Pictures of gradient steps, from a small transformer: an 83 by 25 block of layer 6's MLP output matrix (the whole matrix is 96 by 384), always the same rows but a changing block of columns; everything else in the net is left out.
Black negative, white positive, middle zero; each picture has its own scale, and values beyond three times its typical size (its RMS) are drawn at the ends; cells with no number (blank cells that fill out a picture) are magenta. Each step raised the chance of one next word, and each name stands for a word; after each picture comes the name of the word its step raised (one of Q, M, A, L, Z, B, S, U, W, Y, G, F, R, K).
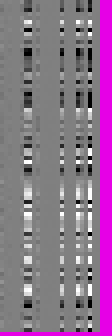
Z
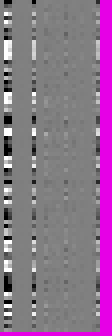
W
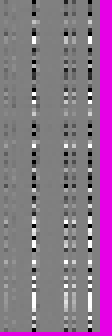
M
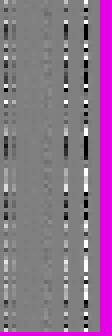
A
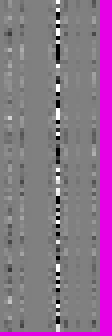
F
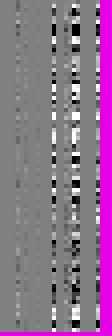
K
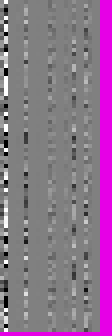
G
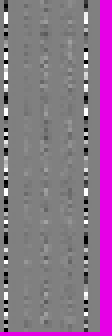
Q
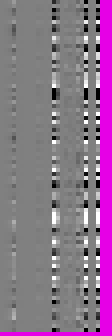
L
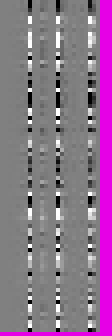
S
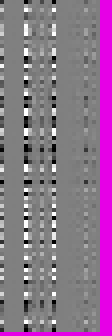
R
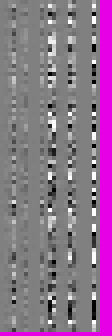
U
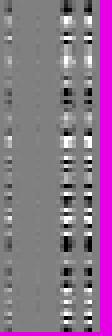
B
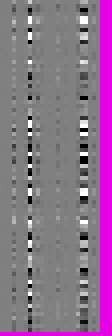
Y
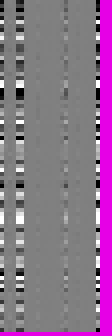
L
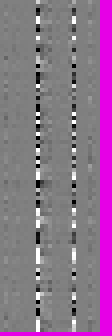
U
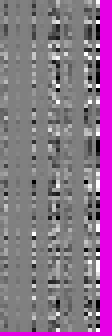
A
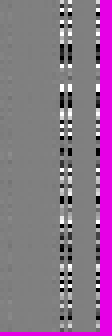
F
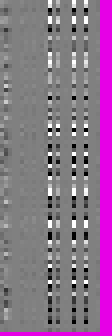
Y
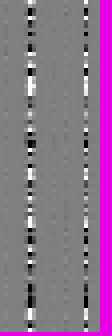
G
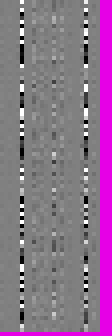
F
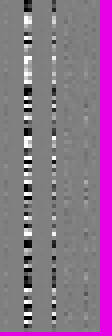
B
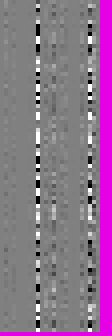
K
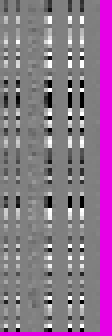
S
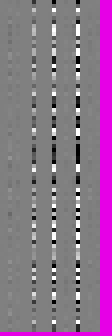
R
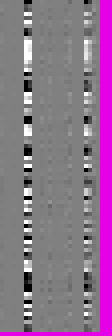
W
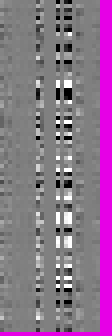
L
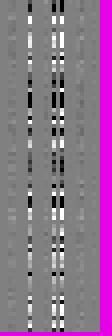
S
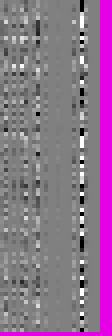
B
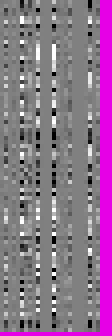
F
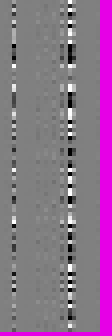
F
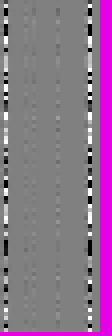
K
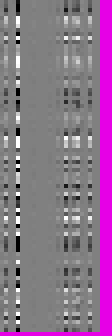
B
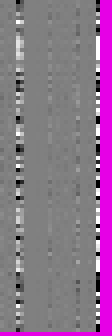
W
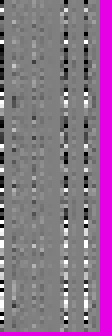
M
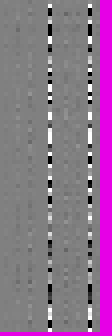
K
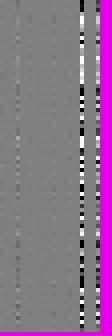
B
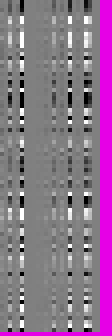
S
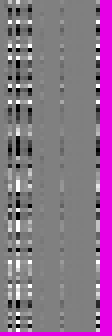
A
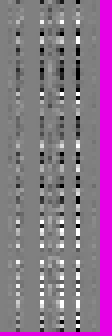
M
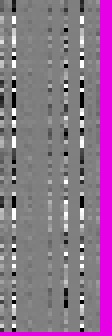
S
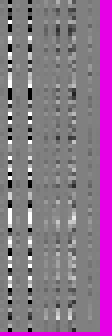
L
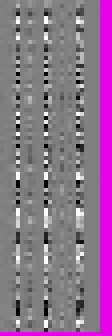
U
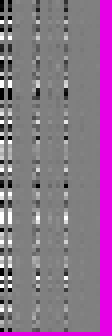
L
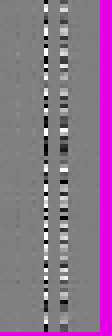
R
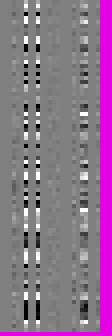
U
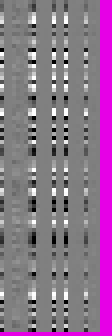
Q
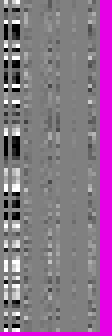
A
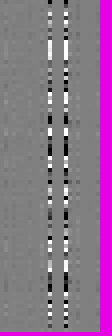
W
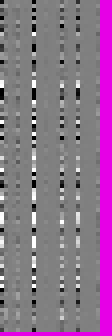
L
